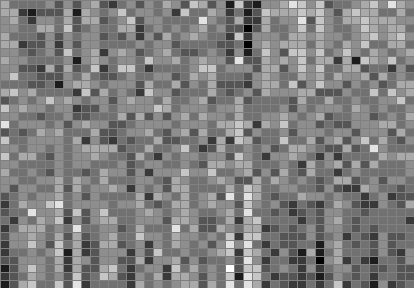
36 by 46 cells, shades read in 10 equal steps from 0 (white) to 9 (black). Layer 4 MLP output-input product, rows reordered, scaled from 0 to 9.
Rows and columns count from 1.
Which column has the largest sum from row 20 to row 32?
36
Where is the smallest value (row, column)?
34, 26
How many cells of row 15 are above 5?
8
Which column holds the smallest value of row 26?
7
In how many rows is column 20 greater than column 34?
18
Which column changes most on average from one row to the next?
27
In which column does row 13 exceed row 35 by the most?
28
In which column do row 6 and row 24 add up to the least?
41
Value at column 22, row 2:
5
